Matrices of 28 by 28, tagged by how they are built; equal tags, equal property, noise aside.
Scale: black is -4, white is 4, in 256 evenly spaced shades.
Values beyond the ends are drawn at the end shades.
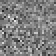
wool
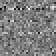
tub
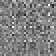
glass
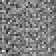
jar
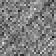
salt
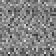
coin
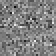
tub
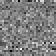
tub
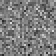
coin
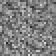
jar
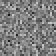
jar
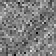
salt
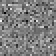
tub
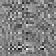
glass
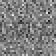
coin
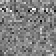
tub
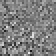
wool
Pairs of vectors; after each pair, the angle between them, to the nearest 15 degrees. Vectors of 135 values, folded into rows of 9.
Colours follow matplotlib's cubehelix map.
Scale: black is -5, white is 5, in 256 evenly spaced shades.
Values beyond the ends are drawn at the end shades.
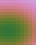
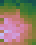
165 degrees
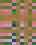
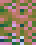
150 degrees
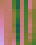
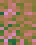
90 degrees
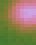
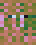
105 degrees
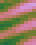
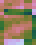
90 degrees
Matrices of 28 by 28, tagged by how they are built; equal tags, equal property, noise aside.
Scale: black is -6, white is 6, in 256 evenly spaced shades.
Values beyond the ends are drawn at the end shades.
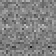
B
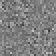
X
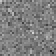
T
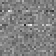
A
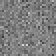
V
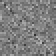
T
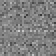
A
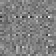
V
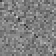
T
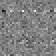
A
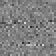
A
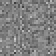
V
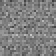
B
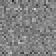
A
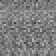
B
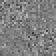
X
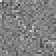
X
